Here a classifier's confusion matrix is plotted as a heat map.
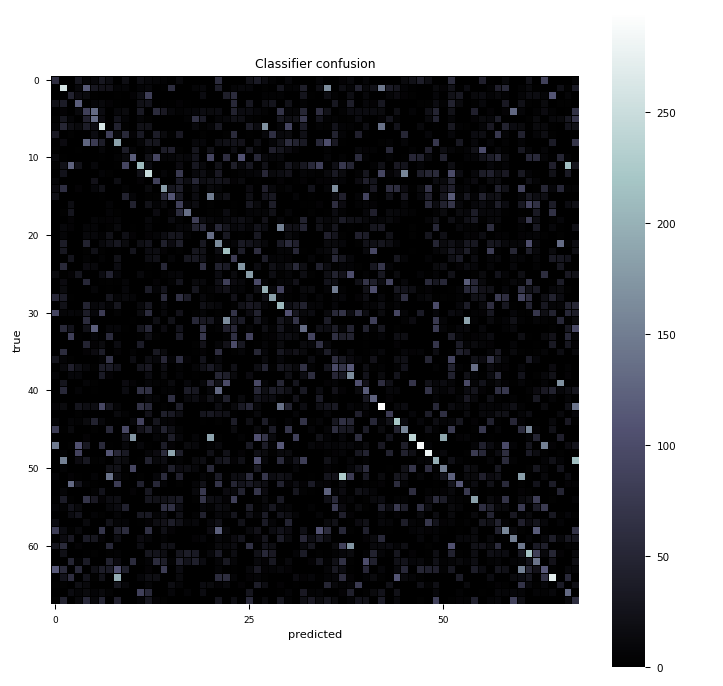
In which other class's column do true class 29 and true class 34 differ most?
23
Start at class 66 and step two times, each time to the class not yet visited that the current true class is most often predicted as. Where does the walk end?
2
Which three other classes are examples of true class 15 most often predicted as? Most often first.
20, 51, 40
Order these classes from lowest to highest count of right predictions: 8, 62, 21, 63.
63, 62, 21, 8
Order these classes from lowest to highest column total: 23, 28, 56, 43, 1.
43, 28, 56, 23, 1
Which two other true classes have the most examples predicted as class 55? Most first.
9, 45
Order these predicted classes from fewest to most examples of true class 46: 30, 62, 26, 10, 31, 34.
30, 34, 62, 31, 26, 10
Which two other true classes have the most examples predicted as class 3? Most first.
47, 48
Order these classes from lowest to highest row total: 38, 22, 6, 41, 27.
41, 38, 22, 27, 6
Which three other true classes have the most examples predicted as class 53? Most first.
31, 26, 39
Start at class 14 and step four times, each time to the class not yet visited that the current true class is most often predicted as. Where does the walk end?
54
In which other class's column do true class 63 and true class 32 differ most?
60
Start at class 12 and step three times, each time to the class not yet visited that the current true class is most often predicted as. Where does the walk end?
62
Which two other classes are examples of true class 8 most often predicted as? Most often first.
4, 35
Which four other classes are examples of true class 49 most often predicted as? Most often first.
67, 1, 26, 32
